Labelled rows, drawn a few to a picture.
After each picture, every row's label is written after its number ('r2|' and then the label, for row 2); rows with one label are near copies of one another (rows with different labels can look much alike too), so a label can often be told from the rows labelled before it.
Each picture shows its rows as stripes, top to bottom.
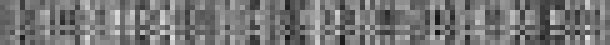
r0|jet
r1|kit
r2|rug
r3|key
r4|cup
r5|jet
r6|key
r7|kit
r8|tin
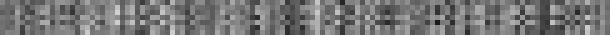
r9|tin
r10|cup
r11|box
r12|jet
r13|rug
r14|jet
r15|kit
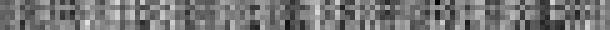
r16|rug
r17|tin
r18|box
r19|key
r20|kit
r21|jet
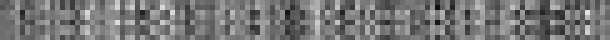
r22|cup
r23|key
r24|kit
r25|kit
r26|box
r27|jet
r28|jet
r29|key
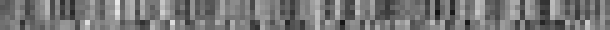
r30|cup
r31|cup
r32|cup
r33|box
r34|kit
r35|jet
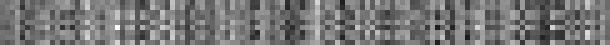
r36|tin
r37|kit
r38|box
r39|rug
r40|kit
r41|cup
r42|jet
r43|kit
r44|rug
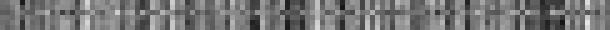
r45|kit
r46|tin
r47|cup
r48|jet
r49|jet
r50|jet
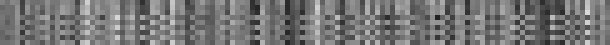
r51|kit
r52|jet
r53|jet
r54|rug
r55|jet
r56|rug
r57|jet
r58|cup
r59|jet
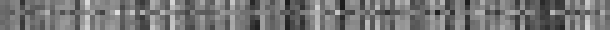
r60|kit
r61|tin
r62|rug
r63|kit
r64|jet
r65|jet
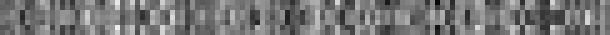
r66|rug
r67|cup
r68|kit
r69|kit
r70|jet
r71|cup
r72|key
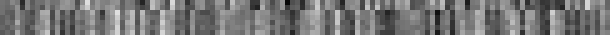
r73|kit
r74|jet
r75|rug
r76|rug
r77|key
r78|cup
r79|key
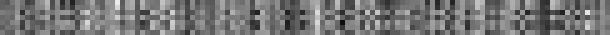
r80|cup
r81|cup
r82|jet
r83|box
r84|tin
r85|jet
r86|box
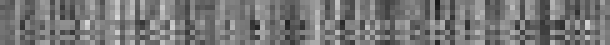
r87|rug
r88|key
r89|box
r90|cup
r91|kit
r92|jet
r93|box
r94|jet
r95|rug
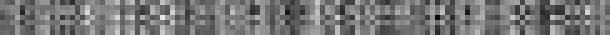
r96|box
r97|kit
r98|kit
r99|key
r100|kit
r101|key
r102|key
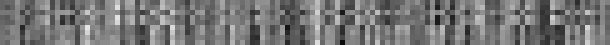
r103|box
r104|cup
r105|tin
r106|cup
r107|cup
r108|kit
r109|kit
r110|jet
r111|tin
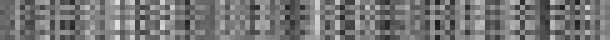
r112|box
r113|jet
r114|box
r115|tin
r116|box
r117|box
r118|tin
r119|rug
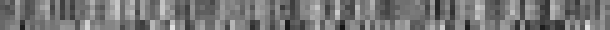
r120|key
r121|cup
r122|key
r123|cup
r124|kit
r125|kit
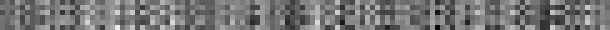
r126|key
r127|jet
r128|key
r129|jet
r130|tin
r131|rug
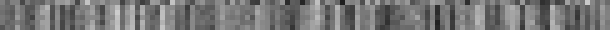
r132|tin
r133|rug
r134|rug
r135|box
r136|rug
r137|key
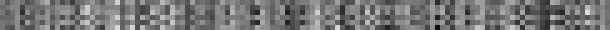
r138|cup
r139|kit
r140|jet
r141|key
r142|jet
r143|rug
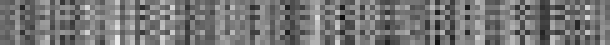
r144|cup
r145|kit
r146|key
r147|tin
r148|box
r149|box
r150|kit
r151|cup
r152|rug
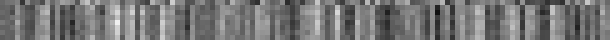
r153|jet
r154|rug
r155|rug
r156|box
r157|box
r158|box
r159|box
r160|key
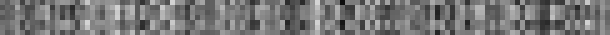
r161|tin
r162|box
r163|cup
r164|cup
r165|tin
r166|tin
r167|rug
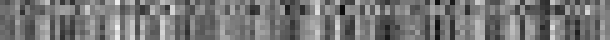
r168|cup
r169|tin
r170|tin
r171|key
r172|key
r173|rug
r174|box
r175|rug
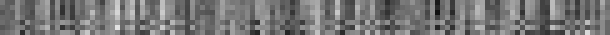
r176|rug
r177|cup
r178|key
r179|box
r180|jet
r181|cup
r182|jet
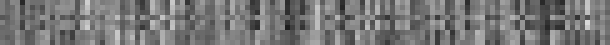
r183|kit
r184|tin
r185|jet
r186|box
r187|jet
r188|jet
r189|cup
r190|cup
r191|rug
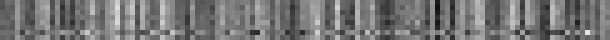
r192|key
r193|key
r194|key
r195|cup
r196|box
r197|key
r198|jet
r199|key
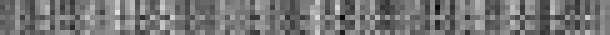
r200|box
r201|key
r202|rug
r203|tin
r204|key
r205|box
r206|tin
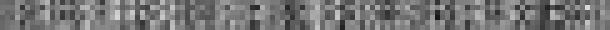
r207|rug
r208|jet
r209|rug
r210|key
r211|kit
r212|tin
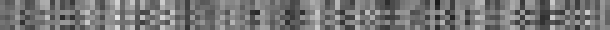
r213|rug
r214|rug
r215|jet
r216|cup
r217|kit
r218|box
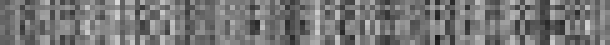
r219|cup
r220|kit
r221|box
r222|rug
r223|jet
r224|jet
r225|tin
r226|key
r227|rug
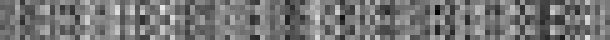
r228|jet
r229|key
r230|rug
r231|tin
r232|kit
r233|key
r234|rug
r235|jet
